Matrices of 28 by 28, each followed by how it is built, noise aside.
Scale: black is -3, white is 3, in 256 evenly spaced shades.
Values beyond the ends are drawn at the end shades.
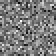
repeating rows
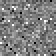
sparse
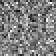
blocks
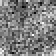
smooth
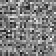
blocks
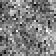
smooth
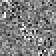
block diagonal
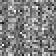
blocks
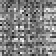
blocks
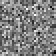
repeating rows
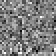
low rank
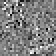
block diagonal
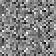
repeating rows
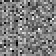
repeating rows
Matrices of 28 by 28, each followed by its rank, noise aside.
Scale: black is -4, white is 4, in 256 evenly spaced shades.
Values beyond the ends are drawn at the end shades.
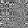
three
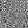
four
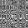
three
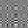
one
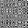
three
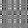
one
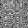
four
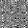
four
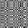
two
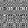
two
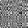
three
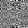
three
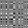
one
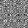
four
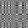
one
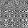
three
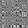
three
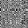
four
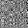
four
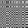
one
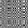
one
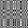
one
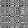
two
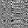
three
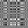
one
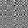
two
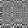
two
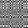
one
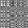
two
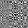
two
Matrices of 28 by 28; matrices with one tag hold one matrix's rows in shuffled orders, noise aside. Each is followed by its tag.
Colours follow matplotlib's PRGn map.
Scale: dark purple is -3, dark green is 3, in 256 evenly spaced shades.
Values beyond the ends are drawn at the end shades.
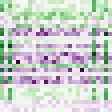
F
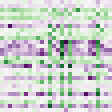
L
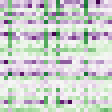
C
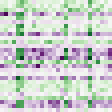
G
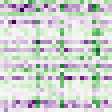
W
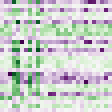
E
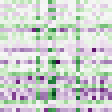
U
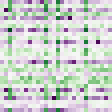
C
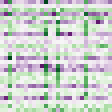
C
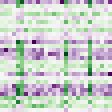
G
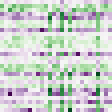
L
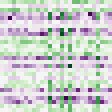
L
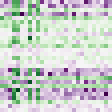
E
